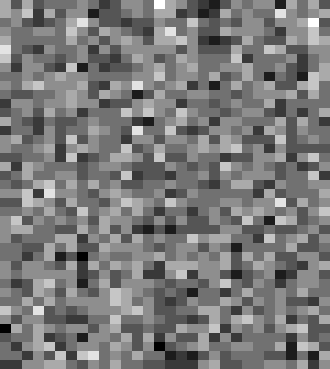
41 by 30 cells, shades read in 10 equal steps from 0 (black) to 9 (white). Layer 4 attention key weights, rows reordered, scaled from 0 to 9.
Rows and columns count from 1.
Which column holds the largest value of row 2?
26
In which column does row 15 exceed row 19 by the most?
13
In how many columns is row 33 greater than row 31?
13
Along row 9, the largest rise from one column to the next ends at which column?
29
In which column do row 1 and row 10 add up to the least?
20
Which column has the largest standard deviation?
8
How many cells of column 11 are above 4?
22
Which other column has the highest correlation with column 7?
18
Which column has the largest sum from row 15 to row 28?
5
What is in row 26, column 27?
3
